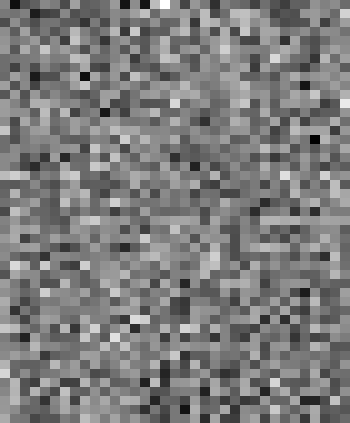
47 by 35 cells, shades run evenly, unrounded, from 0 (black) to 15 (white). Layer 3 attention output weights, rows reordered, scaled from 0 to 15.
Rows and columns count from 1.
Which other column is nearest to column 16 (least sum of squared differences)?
6
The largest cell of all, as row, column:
1, 17
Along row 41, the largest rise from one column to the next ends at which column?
20
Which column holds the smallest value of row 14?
21
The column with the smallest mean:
31
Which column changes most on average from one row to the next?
13
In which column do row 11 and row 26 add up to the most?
18
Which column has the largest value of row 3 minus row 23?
27
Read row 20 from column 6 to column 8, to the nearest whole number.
7 11 12
